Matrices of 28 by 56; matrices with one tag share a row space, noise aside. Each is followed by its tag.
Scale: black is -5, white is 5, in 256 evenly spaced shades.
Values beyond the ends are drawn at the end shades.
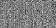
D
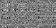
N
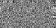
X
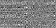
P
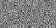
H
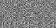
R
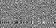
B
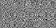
R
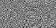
R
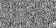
X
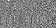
D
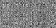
B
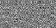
B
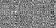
B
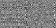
P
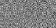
D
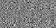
R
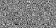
H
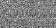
N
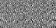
D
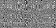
P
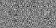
H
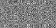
H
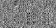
H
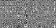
P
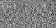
D
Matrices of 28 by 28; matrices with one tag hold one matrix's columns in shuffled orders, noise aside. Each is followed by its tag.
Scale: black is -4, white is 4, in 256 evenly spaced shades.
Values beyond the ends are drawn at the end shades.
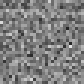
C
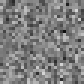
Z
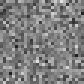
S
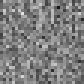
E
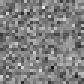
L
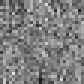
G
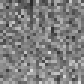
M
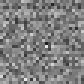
C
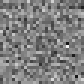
C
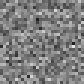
C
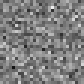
L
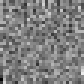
G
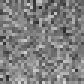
M
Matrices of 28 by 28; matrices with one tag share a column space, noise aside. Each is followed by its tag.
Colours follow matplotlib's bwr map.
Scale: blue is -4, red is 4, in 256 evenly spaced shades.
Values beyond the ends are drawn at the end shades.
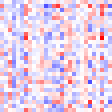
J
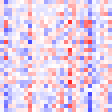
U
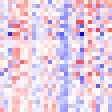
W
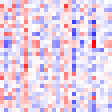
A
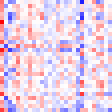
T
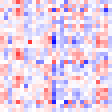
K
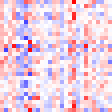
T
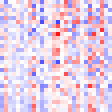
W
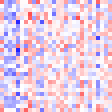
T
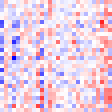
U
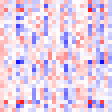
K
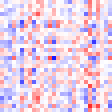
U
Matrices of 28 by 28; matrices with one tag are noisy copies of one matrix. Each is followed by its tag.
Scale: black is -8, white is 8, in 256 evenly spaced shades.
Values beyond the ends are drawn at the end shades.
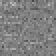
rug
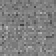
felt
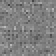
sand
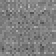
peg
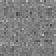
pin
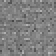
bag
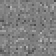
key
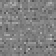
rug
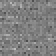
rug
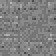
rug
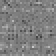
sand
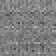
peg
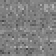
key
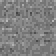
pin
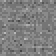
bag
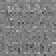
peg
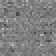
pin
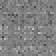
felt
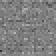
bag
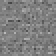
bag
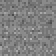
felt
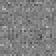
sand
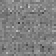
peg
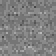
felt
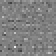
bag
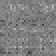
key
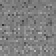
felt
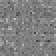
pin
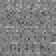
peg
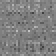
peg
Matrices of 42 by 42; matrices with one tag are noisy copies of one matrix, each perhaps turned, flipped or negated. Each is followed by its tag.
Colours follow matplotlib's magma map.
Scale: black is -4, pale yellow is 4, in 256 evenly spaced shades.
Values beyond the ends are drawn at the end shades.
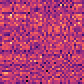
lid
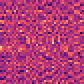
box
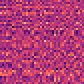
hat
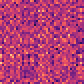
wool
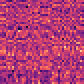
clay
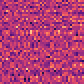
hat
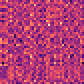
wool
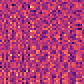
hat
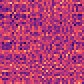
lid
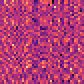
box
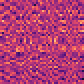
box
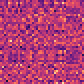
wool
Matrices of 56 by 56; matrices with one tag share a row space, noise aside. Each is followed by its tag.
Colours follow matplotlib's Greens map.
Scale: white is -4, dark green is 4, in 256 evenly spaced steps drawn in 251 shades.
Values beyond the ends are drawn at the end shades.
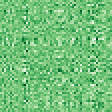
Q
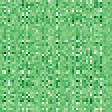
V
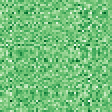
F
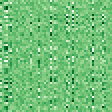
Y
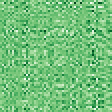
Q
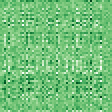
V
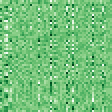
Y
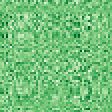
F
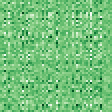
V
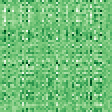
V
